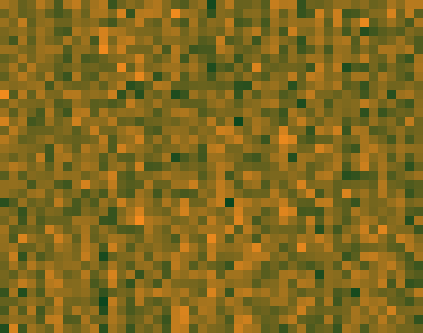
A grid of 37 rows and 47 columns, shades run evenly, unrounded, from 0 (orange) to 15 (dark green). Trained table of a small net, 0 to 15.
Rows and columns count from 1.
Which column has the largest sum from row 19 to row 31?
46
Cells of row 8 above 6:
36
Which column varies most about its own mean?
12
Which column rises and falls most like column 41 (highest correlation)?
32
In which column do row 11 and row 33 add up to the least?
24
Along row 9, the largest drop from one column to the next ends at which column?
9
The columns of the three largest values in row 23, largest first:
26, 1, 40
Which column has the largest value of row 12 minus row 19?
34
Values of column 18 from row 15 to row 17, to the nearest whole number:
11 6 9
